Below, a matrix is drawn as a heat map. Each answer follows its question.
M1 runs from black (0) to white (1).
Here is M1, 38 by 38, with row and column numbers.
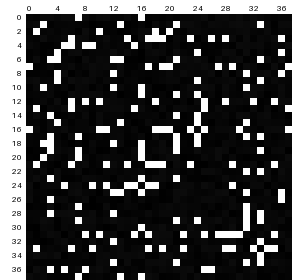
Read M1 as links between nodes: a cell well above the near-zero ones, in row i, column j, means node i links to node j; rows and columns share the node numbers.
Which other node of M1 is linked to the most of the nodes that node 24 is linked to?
node 21
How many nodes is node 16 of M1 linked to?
10
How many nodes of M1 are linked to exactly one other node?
1
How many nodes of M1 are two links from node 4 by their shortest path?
8
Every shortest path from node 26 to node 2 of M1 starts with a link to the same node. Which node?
node 3
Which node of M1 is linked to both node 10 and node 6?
node 12
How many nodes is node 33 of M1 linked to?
11
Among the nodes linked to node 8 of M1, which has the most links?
node 31
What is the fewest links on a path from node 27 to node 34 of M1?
4
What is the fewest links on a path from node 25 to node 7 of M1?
3
